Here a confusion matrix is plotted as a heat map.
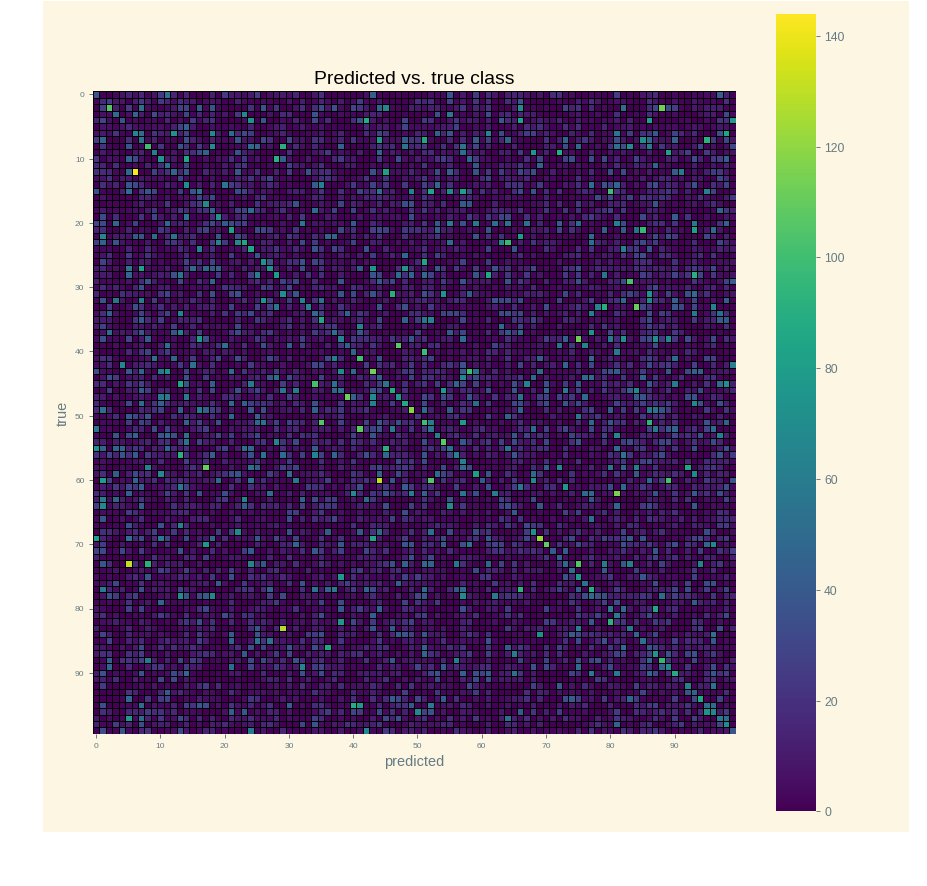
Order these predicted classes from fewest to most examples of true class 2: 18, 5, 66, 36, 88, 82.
36, 5, 18, 82, 66, 88
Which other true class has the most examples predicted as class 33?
12
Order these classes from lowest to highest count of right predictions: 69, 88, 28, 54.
28, 88, 54, 69
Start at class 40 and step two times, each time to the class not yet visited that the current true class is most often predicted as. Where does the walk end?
35
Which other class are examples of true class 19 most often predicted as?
14
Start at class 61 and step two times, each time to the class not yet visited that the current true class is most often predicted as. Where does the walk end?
5
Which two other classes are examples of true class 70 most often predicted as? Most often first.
17, 96
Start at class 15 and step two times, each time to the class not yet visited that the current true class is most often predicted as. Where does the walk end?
87
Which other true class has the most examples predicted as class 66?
77
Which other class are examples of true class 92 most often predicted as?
96
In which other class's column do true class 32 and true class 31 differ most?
46
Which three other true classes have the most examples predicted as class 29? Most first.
83, 8, 31
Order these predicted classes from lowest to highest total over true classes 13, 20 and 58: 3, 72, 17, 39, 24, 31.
39, 31, 3, 24, 72, 17
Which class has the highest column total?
51
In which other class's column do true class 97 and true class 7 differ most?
95
